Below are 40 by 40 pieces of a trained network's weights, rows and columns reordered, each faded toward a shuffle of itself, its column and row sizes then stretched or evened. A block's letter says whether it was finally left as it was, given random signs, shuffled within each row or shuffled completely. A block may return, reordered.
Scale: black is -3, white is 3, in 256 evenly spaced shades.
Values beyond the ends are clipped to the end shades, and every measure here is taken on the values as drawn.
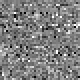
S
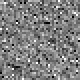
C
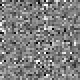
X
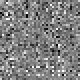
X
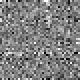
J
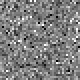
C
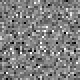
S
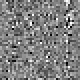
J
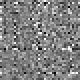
X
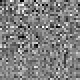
J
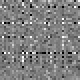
J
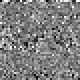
S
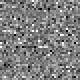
S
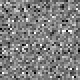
S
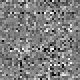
X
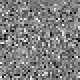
S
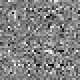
X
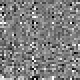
J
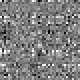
J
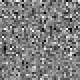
X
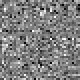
J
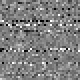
S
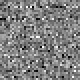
S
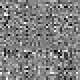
J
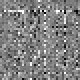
X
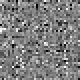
X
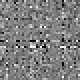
X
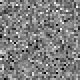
C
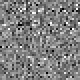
S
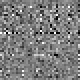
X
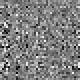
X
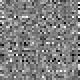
J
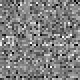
S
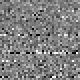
S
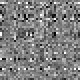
J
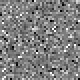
C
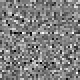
S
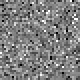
C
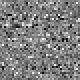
S
